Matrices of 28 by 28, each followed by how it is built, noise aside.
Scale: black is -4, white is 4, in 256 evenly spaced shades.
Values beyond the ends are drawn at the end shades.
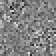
block diagonal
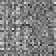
blocks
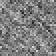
Toeplitz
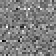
uneven rows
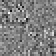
block diagonal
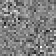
block diagonal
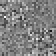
block diagonal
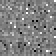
sparse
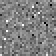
sparse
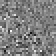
lower triangular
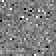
sparse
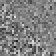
lower triangular
